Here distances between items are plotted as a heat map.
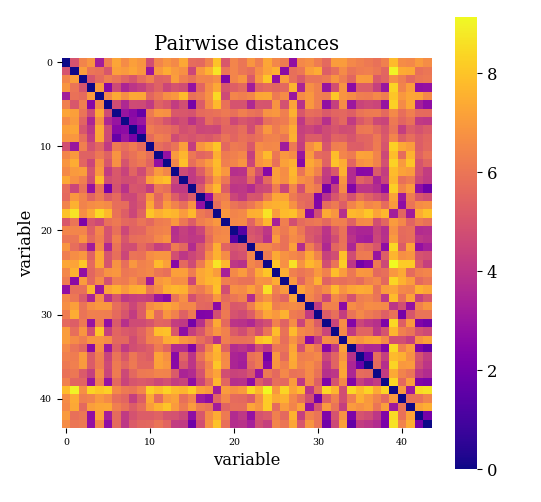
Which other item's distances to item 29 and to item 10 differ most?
18
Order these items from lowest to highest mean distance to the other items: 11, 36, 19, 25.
36, 19, 11, 25
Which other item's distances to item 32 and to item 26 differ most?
14
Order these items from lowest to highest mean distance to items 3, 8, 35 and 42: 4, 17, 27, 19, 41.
19, 17, 41, 4, 27
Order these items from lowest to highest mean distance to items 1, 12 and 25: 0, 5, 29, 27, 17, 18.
5, 0, 27, 29, 17, 18
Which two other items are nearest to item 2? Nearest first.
19, 25
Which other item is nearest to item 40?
30
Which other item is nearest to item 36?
35
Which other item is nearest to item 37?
23
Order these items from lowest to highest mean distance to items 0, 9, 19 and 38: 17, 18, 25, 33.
25, 17, 33, 18
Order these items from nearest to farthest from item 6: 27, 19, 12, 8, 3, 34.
8, 3, 34, 19, 12, 27
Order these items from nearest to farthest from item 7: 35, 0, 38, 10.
38, 35, 10, 0
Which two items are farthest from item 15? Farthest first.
39, 18
